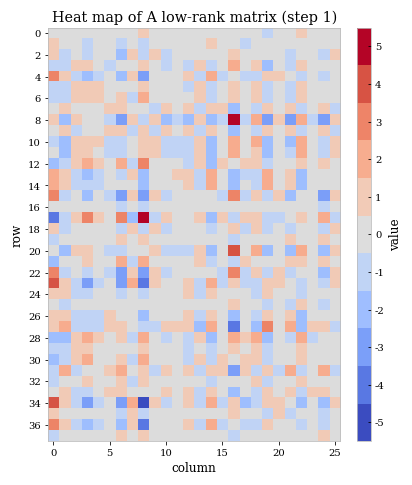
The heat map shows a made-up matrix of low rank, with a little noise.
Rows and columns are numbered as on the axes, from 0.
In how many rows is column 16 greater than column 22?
13
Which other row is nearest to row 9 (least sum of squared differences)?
7
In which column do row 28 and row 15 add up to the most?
16
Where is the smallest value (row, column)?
34, 8
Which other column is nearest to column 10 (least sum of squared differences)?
5
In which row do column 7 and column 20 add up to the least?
17
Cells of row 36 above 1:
2
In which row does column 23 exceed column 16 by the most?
27
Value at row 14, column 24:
0
